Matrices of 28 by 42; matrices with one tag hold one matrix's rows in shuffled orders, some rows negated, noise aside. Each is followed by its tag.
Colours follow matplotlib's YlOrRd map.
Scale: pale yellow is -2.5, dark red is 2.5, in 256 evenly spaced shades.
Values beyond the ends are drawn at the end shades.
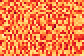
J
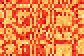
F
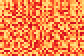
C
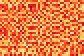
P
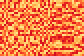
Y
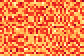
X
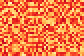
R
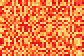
J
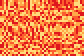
Y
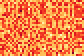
J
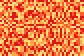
X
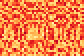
R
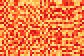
Y
